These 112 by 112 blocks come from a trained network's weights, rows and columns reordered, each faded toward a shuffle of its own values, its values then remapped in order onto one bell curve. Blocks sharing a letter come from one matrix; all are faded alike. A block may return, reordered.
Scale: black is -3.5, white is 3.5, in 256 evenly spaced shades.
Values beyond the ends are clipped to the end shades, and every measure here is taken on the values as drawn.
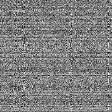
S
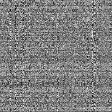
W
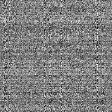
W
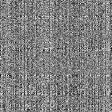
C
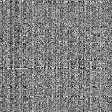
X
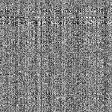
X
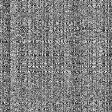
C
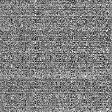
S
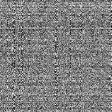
W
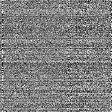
S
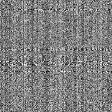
X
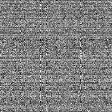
S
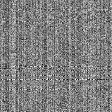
C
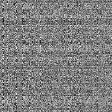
W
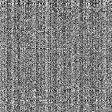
C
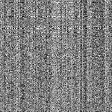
C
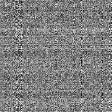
W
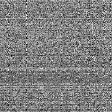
S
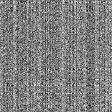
C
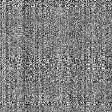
X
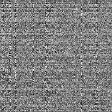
W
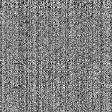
C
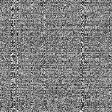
W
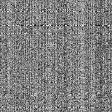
C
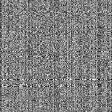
X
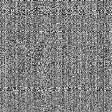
X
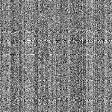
C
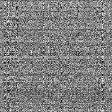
W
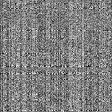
C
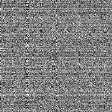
S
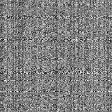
X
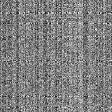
C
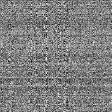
W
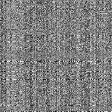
X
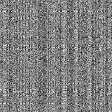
C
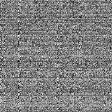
S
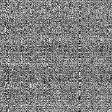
W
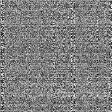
W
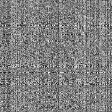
X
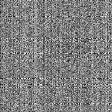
X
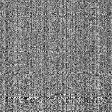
X
